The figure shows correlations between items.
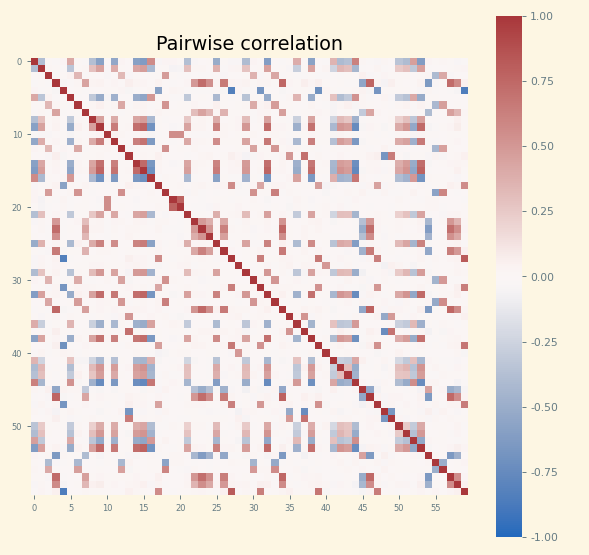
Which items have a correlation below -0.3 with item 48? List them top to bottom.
13, 35, 37, 49
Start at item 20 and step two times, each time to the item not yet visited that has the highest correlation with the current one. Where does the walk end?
10
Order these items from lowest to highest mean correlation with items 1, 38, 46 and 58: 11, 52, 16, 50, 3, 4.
16, 52, 4, 50, 11, 3
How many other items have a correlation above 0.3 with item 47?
5
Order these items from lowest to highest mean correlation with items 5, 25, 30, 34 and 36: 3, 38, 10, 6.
38, 10, 6, 3
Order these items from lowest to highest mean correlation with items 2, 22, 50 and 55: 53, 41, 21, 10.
41, 10, 21, 53
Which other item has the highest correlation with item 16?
44
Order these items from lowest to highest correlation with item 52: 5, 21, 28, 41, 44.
21, 28, 41, 5, 44
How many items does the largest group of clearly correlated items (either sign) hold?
23
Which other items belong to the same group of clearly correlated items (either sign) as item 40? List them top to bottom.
28
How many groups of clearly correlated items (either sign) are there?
7
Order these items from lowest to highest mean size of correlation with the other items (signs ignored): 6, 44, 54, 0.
6, 54, 0, 44
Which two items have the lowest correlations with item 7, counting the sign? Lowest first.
54, 45
